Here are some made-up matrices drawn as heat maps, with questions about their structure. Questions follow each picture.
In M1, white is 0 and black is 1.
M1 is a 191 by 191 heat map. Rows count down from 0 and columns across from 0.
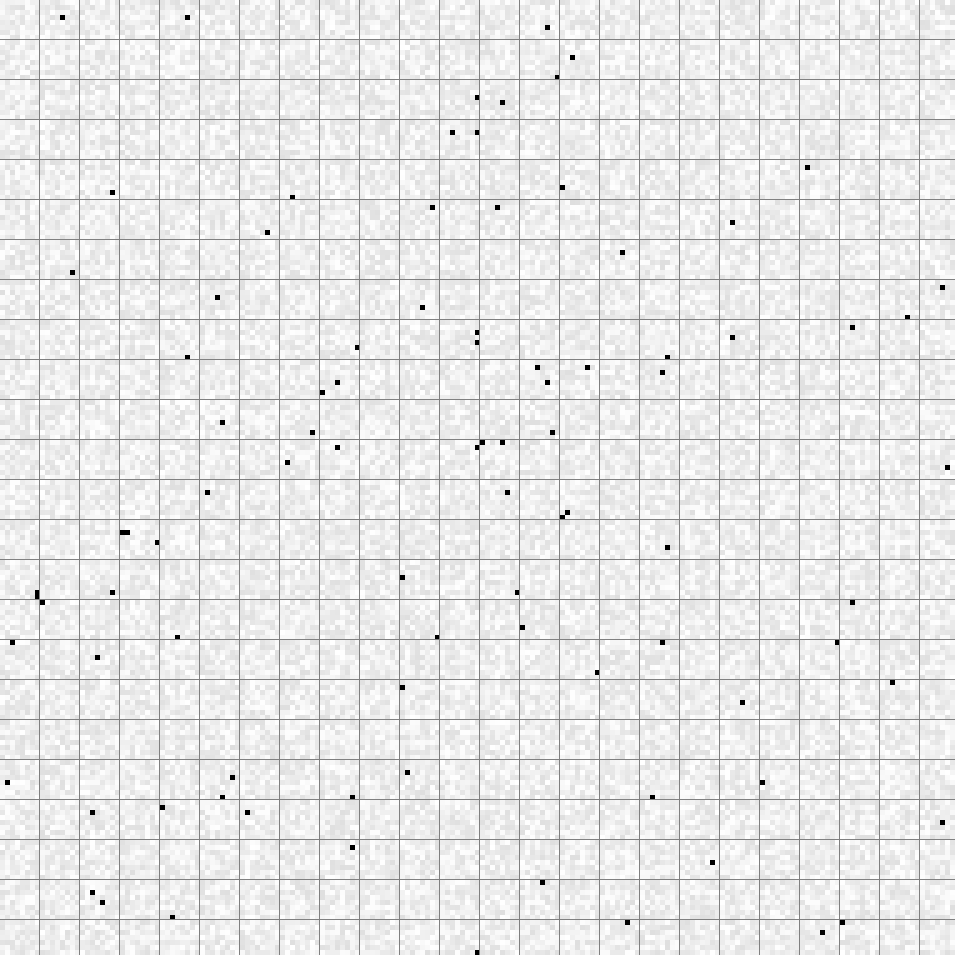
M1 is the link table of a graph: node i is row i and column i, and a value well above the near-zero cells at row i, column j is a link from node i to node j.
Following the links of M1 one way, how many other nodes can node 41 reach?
4
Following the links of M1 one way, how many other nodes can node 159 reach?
4
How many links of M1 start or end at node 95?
6
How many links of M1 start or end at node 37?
3
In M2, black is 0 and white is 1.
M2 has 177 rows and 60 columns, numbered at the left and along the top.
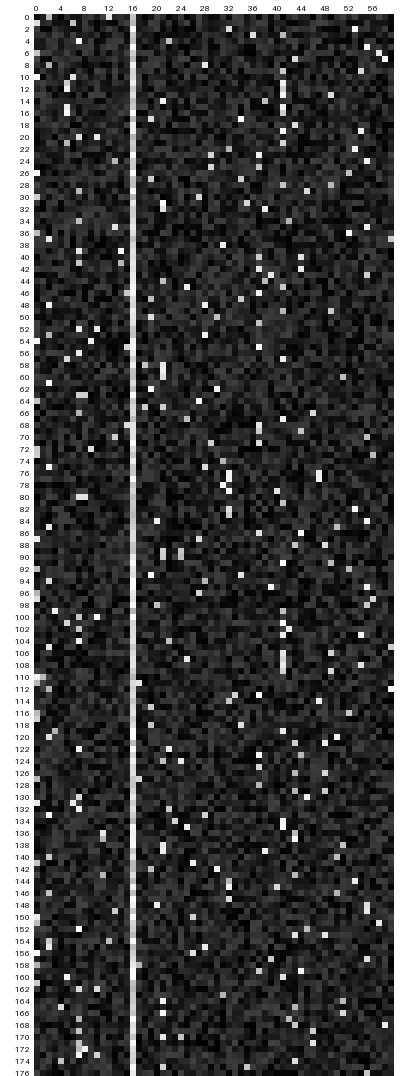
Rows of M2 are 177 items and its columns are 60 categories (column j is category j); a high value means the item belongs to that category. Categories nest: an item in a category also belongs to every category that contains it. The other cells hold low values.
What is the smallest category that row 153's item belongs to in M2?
48
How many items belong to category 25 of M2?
4
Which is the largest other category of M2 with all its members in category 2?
28
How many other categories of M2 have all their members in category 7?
7
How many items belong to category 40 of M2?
2
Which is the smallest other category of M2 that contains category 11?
43
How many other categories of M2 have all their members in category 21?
5
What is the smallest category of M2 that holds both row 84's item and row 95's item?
55
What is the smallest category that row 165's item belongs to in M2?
4
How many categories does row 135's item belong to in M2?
3
